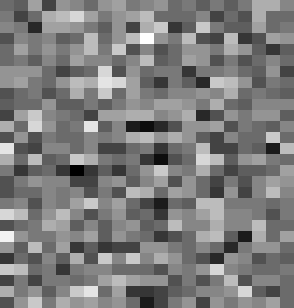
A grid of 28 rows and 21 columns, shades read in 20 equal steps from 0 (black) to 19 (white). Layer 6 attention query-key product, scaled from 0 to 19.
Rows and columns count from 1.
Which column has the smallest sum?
12
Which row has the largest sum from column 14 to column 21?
15
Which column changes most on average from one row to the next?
1
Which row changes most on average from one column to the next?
4
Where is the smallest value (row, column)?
16, 6
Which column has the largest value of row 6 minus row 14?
20
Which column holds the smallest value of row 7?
14
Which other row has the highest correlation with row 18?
13
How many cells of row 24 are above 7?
13
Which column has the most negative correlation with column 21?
8
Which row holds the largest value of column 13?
21
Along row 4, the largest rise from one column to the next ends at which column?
17
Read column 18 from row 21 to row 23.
10 2 9
